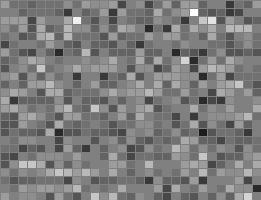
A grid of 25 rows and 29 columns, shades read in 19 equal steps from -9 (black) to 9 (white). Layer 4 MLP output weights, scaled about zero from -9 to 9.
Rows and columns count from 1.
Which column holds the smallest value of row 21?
24
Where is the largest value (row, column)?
2, 22
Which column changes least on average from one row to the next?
15
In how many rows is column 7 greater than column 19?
13
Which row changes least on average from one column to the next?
6
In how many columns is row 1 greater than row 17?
21
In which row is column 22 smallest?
8
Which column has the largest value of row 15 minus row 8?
28
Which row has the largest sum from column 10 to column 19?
12
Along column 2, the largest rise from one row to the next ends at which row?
14
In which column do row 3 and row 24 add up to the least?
29
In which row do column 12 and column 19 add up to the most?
1
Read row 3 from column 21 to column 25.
-5 0 5 7 -3
